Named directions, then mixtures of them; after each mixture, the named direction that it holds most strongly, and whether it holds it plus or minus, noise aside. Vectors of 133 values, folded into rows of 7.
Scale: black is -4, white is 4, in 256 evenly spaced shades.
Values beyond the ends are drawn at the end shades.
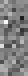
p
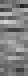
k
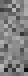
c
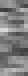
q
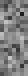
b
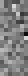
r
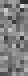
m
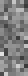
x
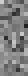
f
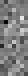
p, minus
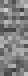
q, minus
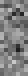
b, plus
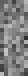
x, minus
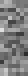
q, plus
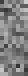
c, plus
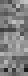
q, minus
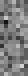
x, plus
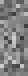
f, plus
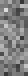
x, minus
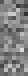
c, minus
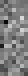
p, minus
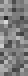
p, plus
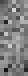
c, plus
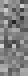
p, plus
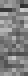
q, plus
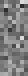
m, minus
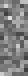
m, minus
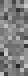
x, minus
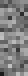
b, plus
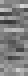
k, minus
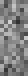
c, plus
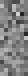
r, plus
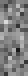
b, plus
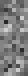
p, minus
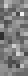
b, minus
